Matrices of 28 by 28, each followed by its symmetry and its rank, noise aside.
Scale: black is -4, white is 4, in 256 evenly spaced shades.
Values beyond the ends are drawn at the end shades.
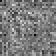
symmetric, rank six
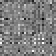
no symmetry, rank four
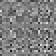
no symmetry, rank three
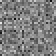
no symmetry, rank four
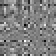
no symmetry, rank four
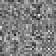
no symmetry, rank six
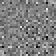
symmetric, rank four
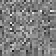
no symmetry, rank six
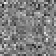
antisymmetric, rank six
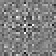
symmetric, rank three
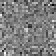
antisymmetric, rank six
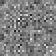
symmetric, rank six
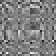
no symmetry, rank three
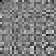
symmetric, rank three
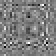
no symmetry, rank three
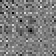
symmetric, rank four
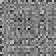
symmetric, rank four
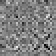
symmetric, rank three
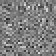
no symmetry, rank six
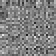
no symmetry, rank three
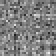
antisymmetric, rank six
